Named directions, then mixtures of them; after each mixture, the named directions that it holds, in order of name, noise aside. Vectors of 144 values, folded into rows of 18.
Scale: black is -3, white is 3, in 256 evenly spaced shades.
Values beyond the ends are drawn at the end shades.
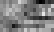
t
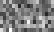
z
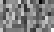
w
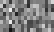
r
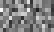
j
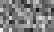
j, z.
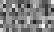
r, z.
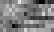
t.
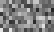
j, z.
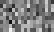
r.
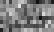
t, z.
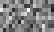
j, r.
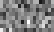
w, z.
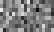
j, w.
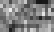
r, t.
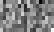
w.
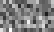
z.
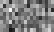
r, t.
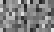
j, w.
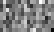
w.
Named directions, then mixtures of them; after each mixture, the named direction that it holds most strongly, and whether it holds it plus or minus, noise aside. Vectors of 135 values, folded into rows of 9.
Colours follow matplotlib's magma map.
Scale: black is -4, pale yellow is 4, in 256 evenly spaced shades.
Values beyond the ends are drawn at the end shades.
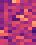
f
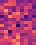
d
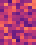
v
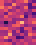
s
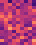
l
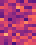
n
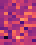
s, minus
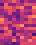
n, plus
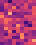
l, plus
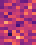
s, minus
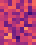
v, plus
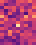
d, minus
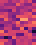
f, plus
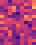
d, minus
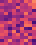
l, minus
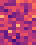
d, minus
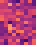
l, plus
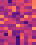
d, minus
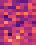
s, minus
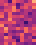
v, plus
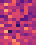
d, plus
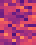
n, plus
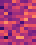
s, minus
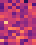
l, plus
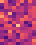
d, minus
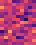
f, minus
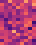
l, minus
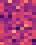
l, minus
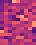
f, plus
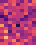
d, plus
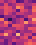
n, plus
